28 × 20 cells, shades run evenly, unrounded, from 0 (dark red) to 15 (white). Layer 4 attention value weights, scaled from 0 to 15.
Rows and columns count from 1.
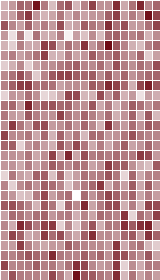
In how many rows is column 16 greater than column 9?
16
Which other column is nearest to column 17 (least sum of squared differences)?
12
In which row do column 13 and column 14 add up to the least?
5
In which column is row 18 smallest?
14
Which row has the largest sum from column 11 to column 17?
10
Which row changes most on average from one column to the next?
1
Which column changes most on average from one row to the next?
19
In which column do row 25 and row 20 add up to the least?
15
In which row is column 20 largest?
25
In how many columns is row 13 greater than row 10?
5
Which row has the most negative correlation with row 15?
23
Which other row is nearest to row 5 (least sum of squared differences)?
17
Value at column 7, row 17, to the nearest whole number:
5
